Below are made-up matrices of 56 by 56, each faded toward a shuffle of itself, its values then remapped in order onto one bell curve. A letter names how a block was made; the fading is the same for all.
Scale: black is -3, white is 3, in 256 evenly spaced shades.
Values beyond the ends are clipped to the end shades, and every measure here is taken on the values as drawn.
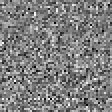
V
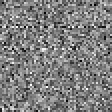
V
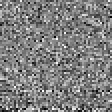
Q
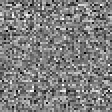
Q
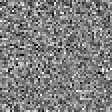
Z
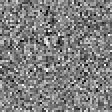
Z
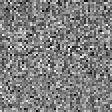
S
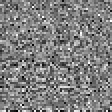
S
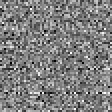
S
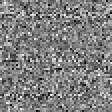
Q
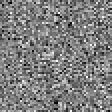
Z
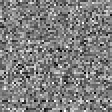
Q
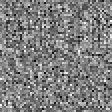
Z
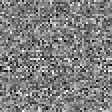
S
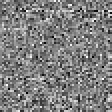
S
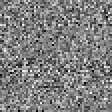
Q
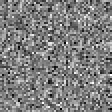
Z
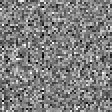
Z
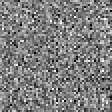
Z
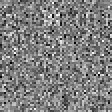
Z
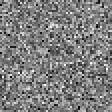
Z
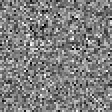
Z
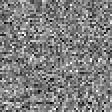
Z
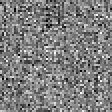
Z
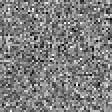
Z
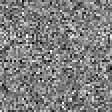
V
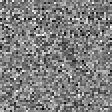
Q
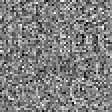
Z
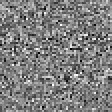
Q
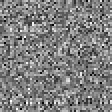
S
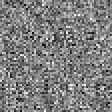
S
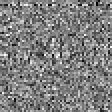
S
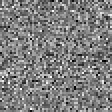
Q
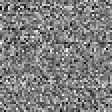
S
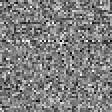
Q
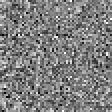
Z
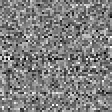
V
